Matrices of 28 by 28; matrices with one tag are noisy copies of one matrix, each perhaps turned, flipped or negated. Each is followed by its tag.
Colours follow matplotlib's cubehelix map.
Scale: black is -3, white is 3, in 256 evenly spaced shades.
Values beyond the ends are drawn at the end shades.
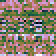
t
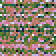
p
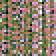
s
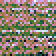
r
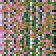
r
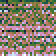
r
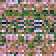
t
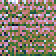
r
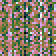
p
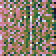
r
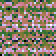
p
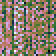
s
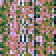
t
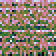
r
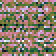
p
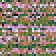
p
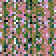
p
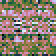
t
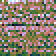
r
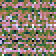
p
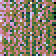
r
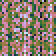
p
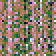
p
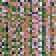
s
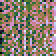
r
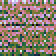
r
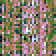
t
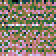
r
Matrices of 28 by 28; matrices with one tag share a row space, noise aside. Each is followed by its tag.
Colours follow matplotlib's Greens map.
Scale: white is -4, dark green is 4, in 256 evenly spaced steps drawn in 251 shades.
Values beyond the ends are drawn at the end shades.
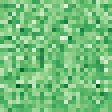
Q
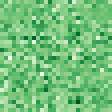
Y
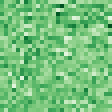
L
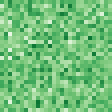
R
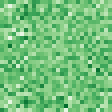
Q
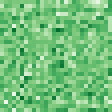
L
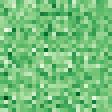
Y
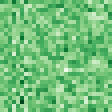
L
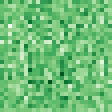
R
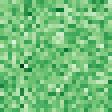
L
